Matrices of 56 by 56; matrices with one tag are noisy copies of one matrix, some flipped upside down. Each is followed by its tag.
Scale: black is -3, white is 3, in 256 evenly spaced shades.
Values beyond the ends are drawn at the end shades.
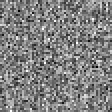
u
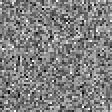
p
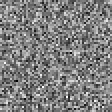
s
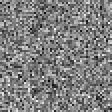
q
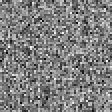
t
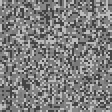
t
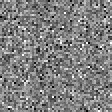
q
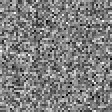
q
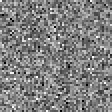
s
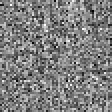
u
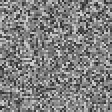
q
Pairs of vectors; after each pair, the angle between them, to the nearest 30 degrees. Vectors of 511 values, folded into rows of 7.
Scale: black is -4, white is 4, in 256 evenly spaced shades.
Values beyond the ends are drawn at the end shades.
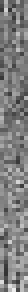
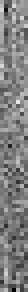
150 degrees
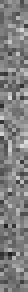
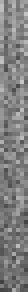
90 degrees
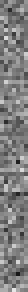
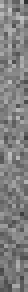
90 degrees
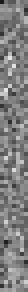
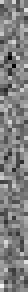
150 degrees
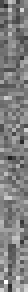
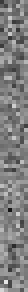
60 degrees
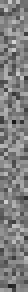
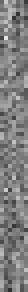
120 degrees
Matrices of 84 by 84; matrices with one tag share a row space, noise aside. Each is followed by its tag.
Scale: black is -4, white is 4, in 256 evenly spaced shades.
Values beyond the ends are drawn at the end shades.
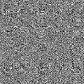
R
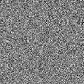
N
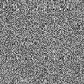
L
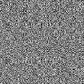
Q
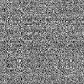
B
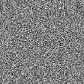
L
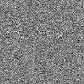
R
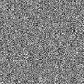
N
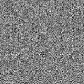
R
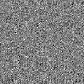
R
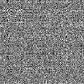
B
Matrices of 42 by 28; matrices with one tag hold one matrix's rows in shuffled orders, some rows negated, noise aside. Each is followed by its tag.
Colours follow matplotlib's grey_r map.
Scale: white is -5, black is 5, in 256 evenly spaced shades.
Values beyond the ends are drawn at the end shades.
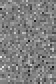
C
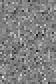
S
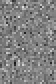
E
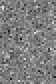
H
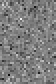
H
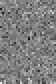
C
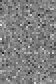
C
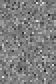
S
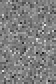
S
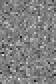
H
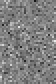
H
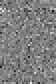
C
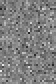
C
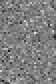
H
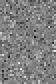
H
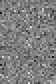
C
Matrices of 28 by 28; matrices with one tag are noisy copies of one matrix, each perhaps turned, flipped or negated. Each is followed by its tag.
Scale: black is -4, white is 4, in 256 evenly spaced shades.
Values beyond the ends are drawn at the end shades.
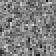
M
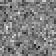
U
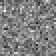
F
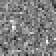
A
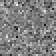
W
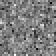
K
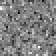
U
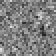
A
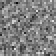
F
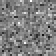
K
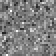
W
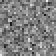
M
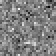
A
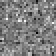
K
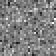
K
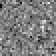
A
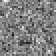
A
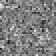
A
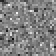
M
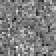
U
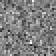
K
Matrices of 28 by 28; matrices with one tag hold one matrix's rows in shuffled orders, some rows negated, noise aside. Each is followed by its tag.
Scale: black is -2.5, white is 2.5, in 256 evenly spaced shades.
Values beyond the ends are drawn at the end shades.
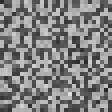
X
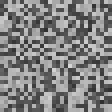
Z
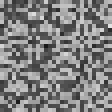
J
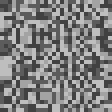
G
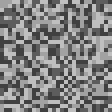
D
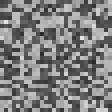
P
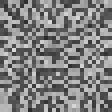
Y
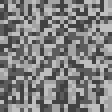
Z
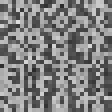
Z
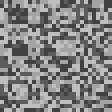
J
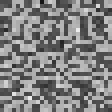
P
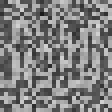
X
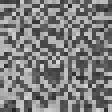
D
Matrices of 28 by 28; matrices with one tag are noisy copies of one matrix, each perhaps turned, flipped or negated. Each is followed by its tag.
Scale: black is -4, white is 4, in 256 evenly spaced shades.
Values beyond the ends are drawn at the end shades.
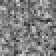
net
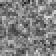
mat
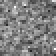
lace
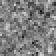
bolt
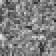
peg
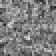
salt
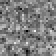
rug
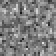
net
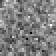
lace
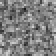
salt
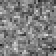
lace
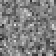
mat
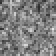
mat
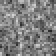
lace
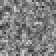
rug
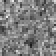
mat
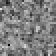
salt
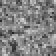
peg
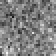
lace
